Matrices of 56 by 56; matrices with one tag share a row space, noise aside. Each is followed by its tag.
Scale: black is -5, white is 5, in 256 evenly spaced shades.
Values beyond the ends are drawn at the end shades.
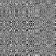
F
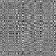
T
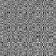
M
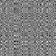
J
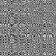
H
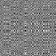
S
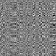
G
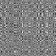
J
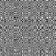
J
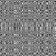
J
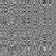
H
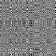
F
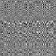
M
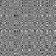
J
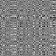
G
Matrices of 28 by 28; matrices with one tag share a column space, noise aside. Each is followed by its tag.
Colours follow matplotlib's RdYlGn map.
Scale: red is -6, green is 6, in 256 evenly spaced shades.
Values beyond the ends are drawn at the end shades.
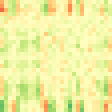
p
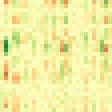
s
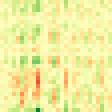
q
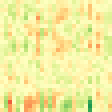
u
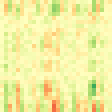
p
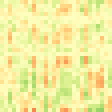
q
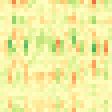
s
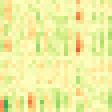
u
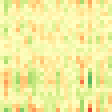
q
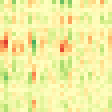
s
